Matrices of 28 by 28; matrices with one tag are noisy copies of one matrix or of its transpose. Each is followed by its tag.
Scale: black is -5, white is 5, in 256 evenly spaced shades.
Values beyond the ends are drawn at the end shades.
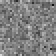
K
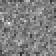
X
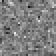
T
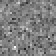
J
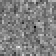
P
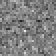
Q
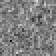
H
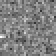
H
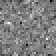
X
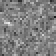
X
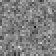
P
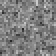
H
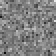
K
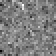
X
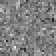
J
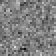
J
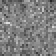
X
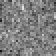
X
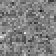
H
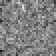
X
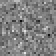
Q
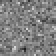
J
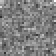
K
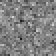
Q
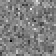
H
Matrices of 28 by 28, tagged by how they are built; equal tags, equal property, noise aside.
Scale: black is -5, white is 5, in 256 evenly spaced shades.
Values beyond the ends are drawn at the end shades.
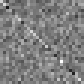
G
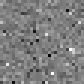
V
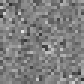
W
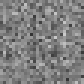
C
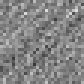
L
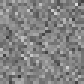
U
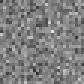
C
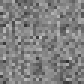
C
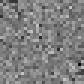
W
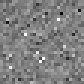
V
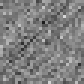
L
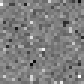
V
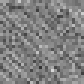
U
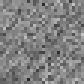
L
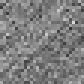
L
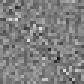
W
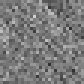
U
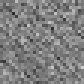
U
